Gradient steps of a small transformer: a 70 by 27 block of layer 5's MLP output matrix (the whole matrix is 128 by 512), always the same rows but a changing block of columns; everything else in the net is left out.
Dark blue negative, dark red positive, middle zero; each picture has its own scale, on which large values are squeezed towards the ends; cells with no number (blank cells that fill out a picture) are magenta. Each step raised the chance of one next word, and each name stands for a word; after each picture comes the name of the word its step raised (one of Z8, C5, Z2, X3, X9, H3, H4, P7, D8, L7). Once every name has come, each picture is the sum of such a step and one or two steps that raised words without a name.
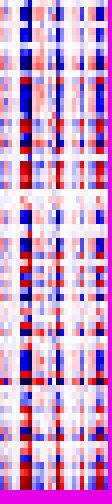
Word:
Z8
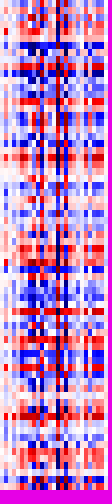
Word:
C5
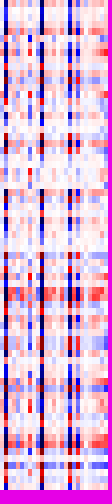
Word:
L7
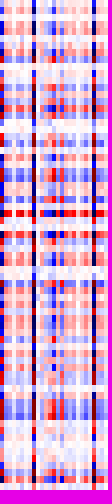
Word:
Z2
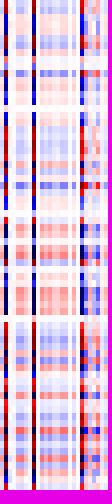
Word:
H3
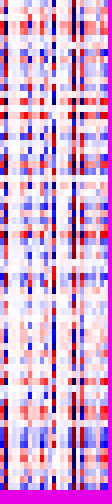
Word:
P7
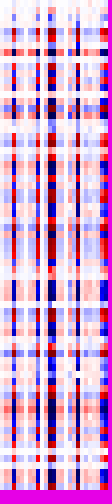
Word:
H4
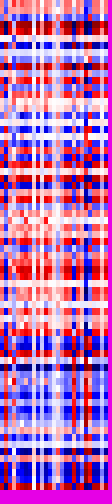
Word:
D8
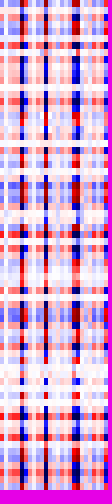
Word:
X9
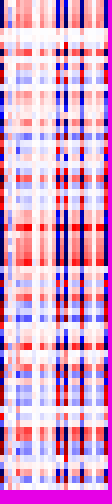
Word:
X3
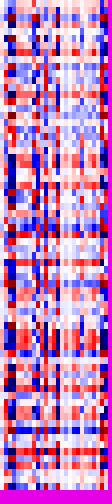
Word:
H4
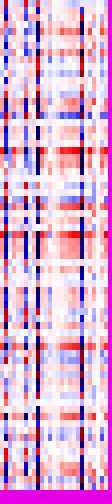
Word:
X9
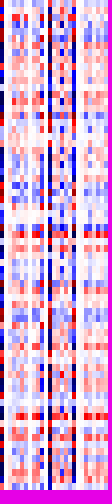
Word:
X9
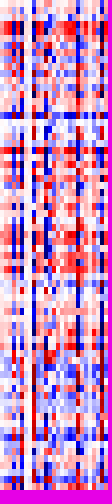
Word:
D8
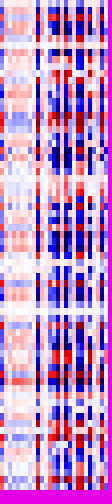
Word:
Z8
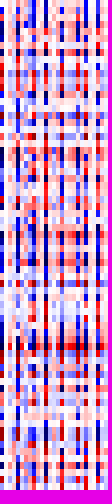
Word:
X3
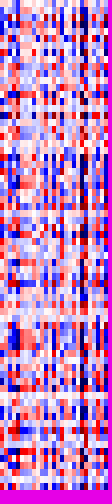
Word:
P7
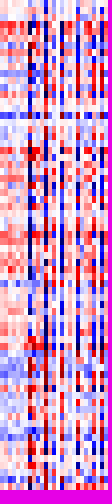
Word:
D8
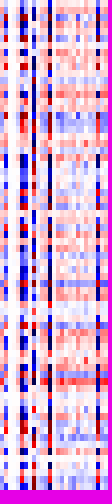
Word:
Z8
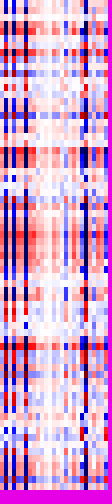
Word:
X3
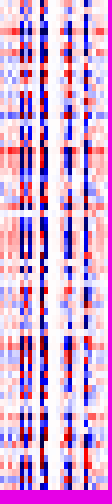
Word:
L7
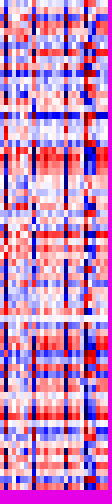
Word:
C5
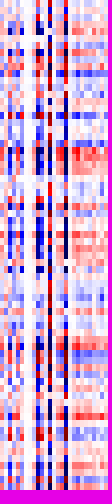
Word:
C5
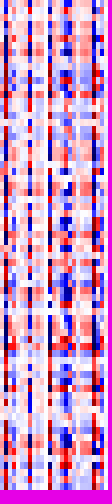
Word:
L7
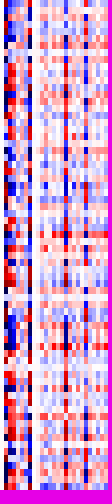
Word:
X9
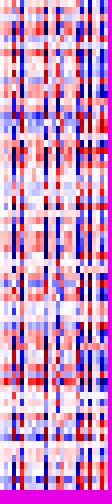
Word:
Z8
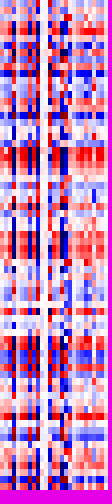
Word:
C5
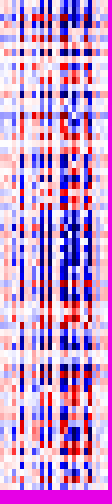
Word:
X3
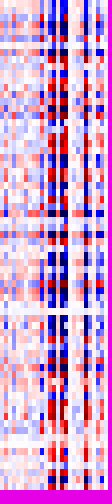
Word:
Z2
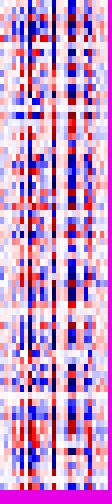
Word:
P7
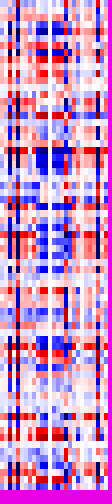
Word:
X9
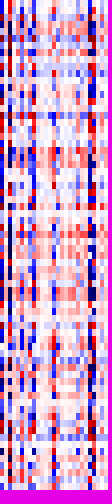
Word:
H3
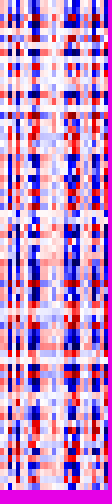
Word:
X3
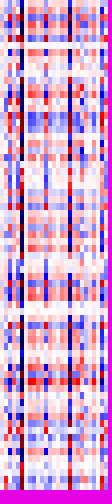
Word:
Z8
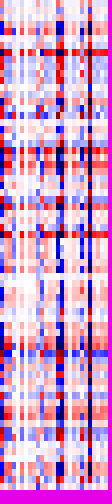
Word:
H4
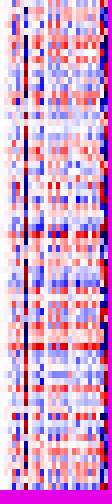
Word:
X9
